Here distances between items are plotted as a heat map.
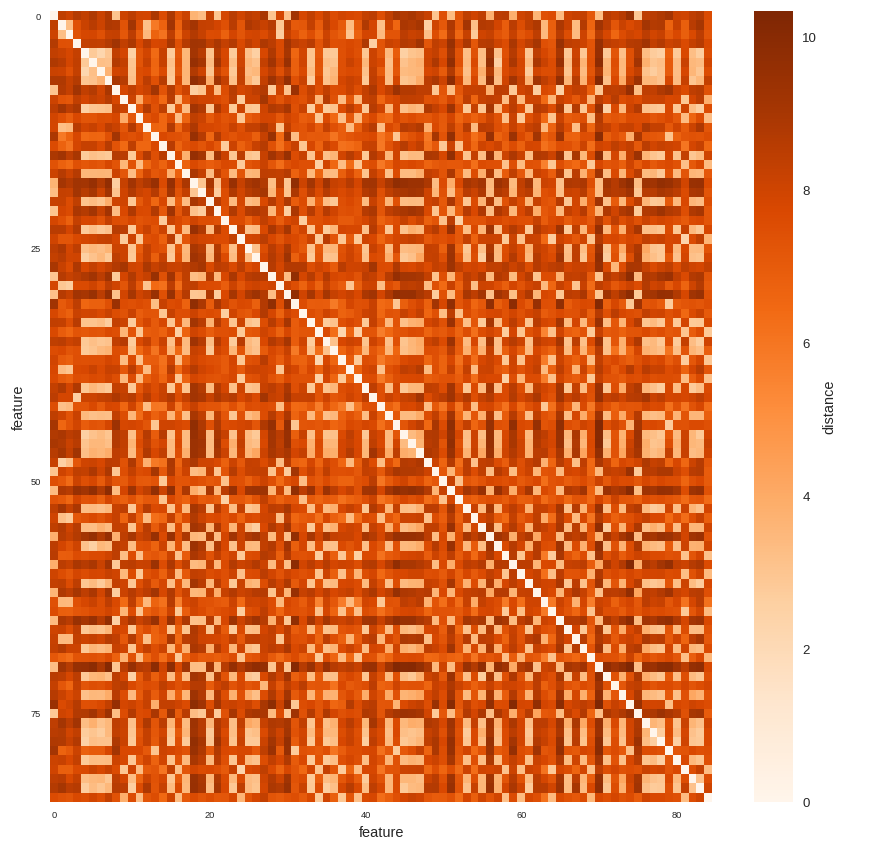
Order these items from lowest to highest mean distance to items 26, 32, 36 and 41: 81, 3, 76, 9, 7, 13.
7, 76, 3, 13, 81, 9
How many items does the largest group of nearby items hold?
33
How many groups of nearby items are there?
8
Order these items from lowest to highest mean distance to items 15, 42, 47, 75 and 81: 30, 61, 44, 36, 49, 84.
36, 61, 84, 49, 30, 44
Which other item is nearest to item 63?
42
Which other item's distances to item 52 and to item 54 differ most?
22
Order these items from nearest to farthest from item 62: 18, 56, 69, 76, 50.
18, 56, 69, 50, 76
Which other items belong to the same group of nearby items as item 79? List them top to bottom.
13, 31, 44, 74
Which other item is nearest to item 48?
1
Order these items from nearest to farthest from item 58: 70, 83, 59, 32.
32, 83, 59, 70
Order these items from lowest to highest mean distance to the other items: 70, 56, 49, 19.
49, 19, 56, 70
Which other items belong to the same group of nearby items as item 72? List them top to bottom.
27
